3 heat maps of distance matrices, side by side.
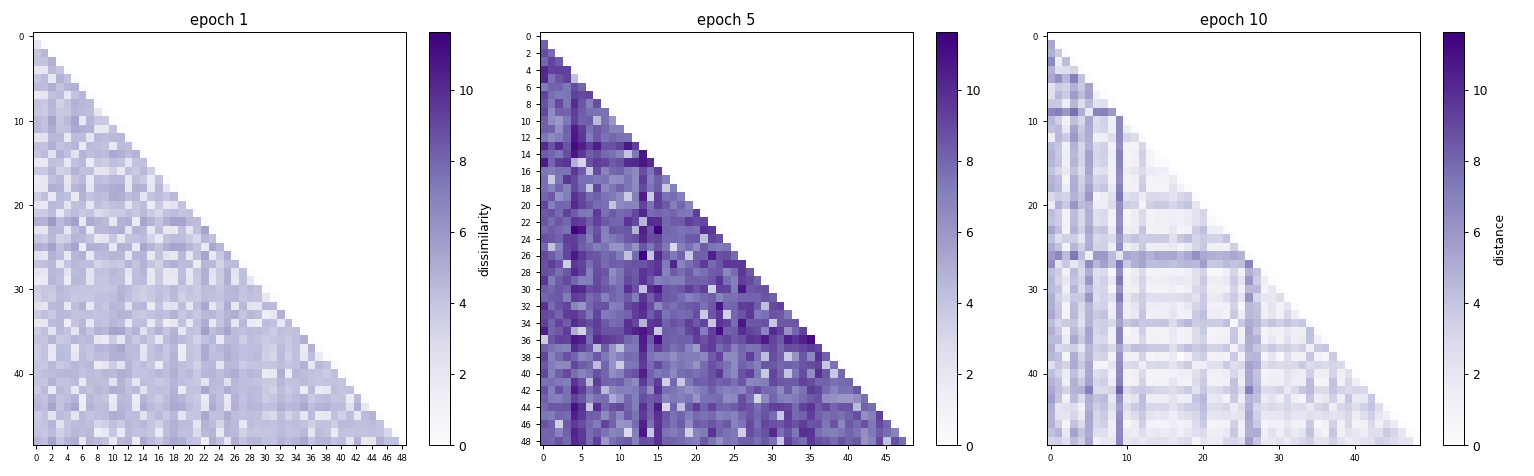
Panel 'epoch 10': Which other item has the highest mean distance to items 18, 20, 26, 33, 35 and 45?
9
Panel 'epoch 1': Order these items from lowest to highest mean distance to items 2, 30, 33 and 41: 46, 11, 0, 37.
37, 0, 46, 11
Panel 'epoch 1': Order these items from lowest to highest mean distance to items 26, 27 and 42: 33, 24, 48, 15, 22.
15, 24, 33, 48, 22
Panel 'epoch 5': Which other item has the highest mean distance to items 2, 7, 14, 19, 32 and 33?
13
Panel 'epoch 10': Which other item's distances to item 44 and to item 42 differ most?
4
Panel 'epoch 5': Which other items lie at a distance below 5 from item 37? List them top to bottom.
7, 10, 39
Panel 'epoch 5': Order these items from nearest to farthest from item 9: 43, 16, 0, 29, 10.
43, 10, 29, 16, 0
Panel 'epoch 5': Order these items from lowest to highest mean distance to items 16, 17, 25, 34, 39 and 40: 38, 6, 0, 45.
38, 6, 45, 0
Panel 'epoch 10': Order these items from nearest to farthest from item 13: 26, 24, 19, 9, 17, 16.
17, 16, 19, 24, 26, 9
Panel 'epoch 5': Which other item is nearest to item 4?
5
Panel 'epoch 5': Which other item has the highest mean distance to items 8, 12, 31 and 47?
4
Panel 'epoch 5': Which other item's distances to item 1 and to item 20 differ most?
17
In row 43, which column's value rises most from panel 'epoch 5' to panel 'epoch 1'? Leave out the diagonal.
28
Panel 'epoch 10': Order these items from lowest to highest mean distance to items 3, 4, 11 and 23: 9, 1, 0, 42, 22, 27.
22, 1, 27, 42, 0, 9
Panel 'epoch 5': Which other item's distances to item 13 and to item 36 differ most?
0
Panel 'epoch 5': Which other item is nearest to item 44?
16
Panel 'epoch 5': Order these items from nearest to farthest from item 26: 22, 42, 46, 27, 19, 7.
19, 42, 46, 7, 27, 22
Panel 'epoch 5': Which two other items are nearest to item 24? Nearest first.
33, 21
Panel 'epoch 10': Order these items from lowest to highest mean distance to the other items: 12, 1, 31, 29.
29, 31, 12, 1
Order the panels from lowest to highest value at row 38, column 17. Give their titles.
epoch 10, epoch 1, epoch 5
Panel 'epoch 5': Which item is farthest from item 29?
36
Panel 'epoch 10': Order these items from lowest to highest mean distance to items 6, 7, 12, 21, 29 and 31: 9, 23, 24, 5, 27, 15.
15, 23, 24, 27, 5, 9
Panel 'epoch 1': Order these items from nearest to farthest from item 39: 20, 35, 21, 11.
11, 21, 20, 35
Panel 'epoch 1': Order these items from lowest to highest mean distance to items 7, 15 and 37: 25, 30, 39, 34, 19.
34, 19, 30, 39, 25
